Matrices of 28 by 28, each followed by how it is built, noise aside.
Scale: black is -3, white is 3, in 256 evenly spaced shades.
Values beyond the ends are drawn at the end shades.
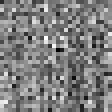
blocks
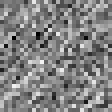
Hankel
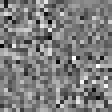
block diagonal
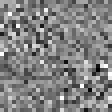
block diagonal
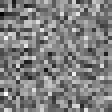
blocks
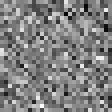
Toeplitz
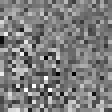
lower triangular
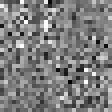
block diagonal
